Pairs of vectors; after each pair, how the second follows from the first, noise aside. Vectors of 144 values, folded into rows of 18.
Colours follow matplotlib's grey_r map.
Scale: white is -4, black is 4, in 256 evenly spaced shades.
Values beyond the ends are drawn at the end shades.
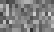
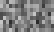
sign-scrambled.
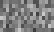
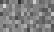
reversed, partly zeroed.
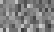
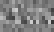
wrapped around, partly zeroed.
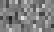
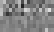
wrapped around, negated, partly zeroed.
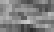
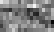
wrapped around.
